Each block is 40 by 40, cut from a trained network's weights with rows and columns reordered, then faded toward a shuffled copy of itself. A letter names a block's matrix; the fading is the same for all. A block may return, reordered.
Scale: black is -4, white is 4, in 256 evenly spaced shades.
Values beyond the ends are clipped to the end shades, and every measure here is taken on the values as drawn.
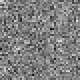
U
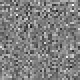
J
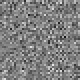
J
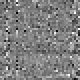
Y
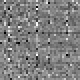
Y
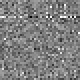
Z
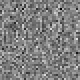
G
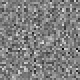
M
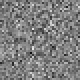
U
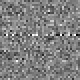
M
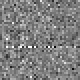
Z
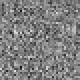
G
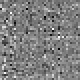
Y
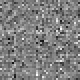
Y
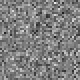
U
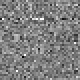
M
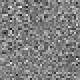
J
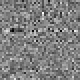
M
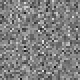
U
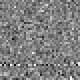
M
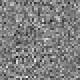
J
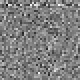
M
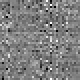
Y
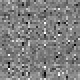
Y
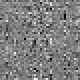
Y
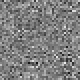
G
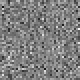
J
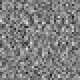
J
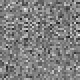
J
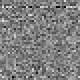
M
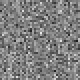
U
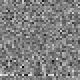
M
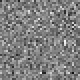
M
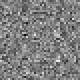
Z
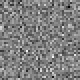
U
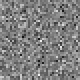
U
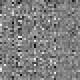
Y
